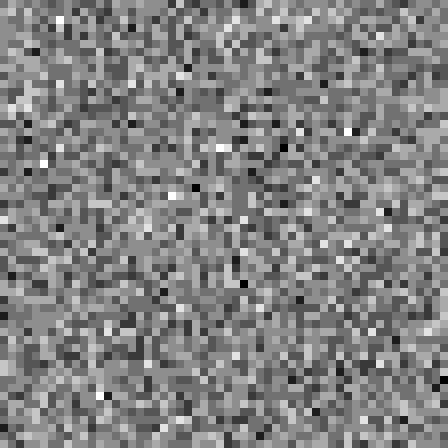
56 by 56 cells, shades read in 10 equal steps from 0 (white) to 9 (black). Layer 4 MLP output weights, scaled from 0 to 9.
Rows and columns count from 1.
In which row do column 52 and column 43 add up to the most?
10
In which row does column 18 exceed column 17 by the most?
11
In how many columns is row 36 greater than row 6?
21
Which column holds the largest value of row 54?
1
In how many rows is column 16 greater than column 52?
27
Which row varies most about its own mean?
19
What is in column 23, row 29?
7
